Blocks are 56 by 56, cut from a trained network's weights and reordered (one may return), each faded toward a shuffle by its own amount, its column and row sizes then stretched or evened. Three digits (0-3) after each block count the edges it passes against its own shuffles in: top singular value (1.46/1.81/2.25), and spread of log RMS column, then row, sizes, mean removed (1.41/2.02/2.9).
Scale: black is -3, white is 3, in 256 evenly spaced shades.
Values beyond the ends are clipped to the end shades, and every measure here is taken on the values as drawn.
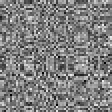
3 0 1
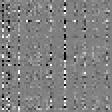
2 3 2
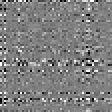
3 2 3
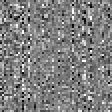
2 3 0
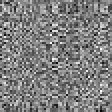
3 2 1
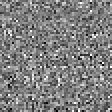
0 1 2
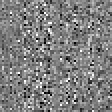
0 3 0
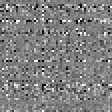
0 2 3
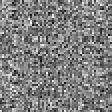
2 1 0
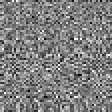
3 0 2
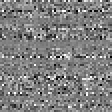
1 1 3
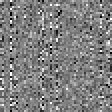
2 3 0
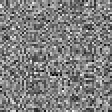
2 0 0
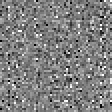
0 2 0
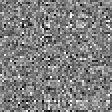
2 1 1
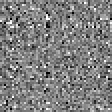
1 1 1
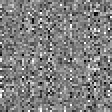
2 3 1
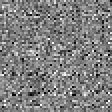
1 1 2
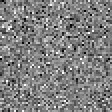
1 0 0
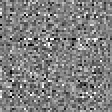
1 2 2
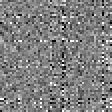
1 2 2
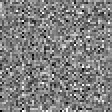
0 2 1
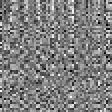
3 3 0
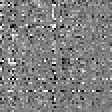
1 2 3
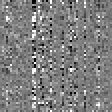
2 3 1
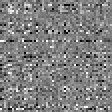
2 2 3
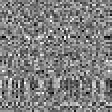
3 0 2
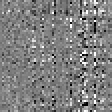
2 3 1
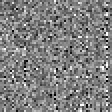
0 2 1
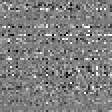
0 1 3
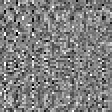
2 2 0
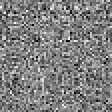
2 0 1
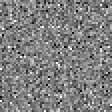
0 0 0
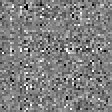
0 2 2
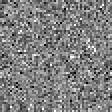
1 0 0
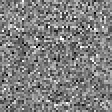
0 1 1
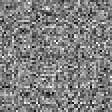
2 0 1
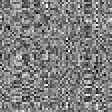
3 2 0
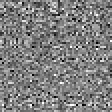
2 0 2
